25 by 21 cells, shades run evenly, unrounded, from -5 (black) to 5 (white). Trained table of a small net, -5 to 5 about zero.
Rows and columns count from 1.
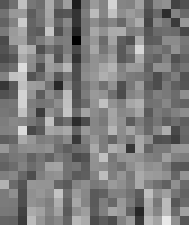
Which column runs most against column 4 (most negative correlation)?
2
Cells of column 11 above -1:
21
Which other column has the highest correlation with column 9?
17
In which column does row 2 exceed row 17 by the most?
15
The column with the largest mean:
3
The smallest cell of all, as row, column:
5, 9
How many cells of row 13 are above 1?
5
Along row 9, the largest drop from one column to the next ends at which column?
4
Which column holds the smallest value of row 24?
16
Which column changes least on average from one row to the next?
11
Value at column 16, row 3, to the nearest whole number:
2
